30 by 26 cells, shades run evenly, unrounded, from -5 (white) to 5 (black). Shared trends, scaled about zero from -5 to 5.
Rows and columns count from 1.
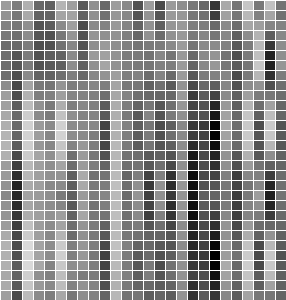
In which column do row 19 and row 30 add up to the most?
18
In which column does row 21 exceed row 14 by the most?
25
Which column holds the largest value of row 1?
20
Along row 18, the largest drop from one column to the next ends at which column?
3
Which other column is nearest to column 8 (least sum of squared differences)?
4
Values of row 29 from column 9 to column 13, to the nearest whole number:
0 2 -2 0 1
